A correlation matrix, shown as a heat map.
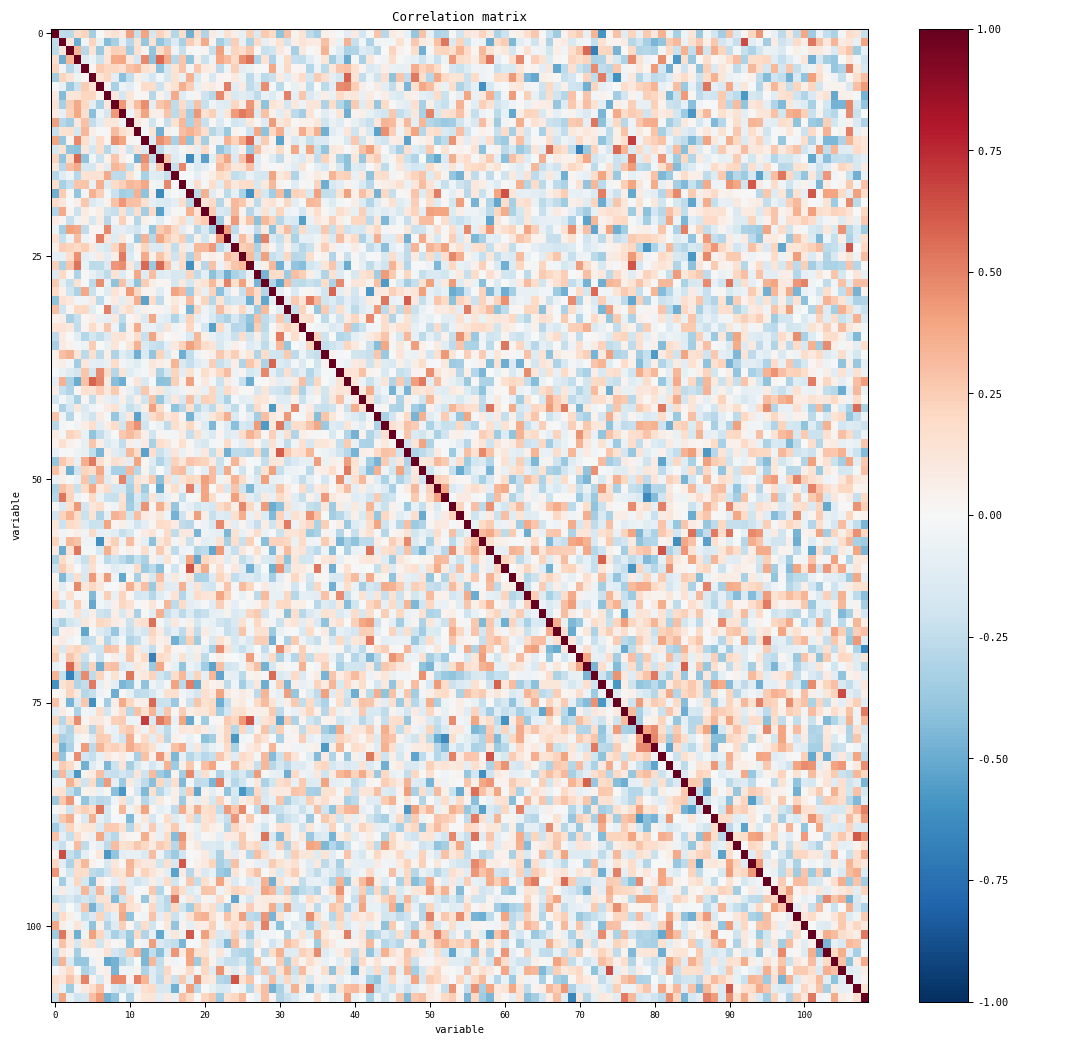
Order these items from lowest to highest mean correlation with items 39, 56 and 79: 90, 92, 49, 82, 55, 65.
55, 82, 65, 92, 49, 90
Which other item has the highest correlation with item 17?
93
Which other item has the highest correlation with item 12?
77
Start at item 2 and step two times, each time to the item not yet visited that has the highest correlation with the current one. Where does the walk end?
84
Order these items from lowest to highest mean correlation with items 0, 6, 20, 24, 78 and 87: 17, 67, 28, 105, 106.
67, 105, 106, 17, 28
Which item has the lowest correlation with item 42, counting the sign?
29
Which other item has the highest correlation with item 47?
30
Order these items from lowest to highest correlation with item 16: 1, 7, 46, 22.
1, 46, 22, 7
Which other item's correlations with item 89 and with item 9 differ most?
73
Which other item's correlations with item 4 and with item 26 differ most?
14
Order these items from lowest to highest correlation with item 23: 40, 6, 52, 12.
52, 40, 12, 6
